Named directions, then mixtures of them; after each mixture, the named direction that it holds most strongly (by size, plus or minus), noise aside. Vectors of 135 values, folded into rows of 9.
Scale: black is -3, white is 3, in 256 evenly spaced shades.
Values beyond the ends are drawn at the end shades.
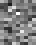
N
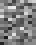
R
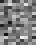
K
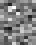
N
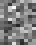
R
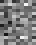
K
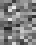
N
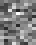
N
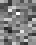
N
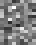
R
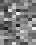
N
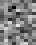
N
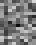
K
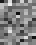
N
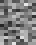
K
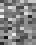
R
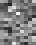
N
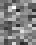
N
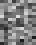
R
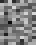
K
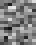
R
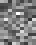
N
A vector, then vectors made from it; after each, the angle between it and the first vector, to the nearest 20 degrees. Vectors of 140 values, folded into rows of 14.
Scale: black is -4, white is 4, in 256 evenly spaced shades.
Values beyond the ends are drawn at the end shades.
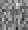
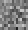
80 degrees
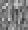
40 degrees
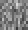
20 degrees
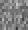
20 degrees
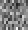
140 degrees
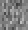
140 degrees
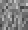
40 degrees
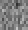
160 degrees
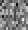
120 degrees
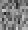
160 degrees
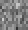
20 degrees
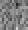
160 degrees
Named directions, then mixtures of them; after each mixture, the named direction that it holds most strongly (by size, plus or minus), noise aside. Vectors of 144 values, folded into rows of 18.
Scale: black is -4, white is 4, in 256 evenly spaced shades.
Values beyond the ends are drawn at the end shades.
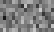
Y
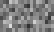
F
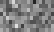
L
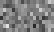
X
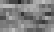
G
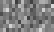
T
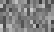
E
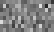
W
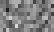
L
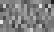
W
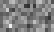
F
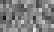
Y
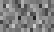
W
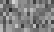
E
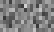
Y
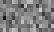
Y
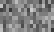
E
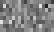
W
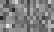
X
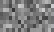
T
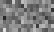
Y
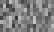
F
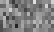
L
